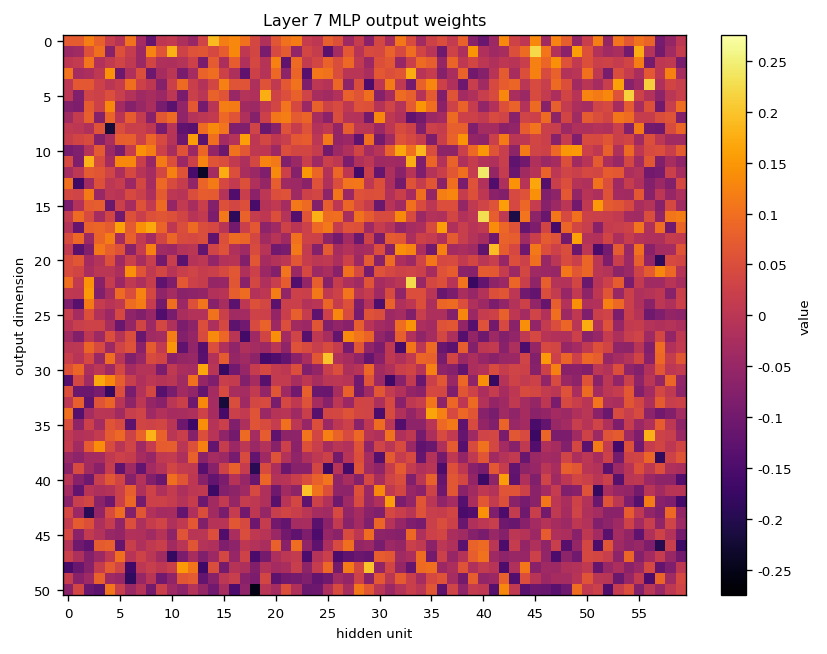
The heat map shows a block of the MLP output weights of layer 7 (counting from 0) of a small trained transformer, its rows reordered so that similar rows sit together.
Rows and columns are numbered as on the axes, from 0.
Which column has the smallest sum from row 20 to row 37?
45
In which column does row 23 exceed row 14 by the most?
16
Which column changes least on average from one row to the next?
18
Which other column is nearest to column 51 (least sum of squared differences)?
54
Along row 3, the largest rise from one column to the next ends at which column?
24
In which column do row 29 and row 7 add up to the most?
46
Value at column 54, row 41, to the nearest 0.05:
-0.05
